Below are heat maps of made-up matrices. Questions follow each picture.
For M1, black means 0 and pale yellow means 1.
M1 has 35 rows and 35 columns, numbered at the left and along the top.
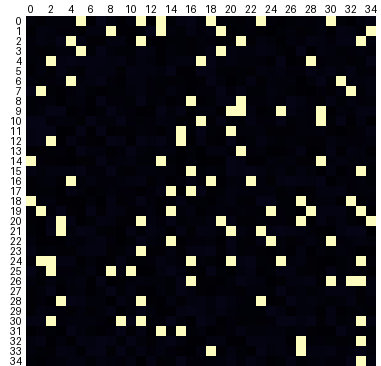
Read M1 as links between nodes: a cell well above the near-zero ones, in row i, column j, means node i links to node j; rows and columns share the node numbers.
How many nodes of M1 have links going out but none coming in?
4
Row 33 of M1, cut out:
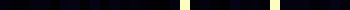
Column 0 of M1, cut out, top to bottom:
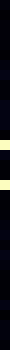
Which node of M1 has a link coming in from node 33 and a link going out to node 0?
node 18
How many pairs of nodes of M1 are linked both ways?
4
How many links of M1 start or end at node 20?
9
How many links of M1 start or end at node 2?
9
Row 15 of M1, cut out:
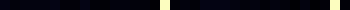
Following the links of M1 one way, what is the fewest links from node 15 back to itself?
5
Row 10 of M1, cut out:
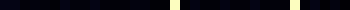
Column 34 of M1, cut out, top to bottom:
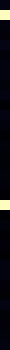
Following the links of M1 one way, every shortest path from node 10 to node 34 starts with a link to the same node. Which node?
node 17
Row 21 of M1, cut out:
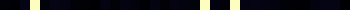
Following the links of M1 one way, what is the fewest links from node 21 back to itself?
5
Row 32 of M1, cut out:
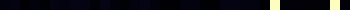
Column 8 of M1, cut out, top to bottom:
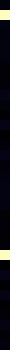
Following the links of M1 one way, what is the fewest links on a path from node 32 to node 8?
7
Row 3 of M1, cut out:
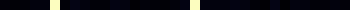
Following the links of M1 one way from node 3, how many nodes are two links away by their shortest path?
5
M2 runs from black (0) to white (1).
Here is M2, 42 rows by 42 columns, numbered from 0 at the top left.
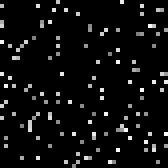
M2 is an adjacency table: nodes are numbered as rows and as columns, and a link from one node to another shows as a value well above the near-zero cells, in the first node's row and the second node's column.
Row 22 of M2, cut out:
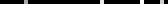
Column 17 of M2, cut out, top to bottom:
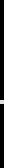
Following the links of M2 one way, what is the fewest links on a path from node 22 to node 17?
2
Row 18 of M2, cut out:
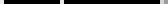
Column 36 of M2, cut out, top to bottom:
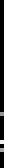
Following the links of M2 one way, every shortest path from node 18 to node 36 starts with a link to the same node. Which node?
node 40
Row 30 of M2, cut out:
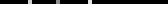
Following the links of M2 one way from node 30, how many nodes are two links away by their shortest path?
10
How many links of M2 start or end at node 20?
5
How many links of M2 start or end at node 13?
3
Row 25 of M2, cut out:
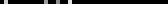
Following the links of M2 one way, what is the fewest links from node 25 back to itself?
4
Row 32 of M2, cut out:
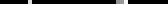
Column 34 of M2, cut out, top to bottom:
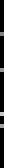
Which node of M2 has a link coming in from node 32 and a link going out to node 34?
node 31
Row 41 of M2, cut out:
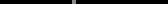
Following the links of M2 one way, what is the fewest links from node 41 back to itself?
2
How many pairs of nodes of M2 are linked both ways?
5
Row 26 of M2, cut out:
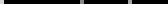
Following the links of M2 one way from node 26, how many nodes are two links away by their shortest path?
7
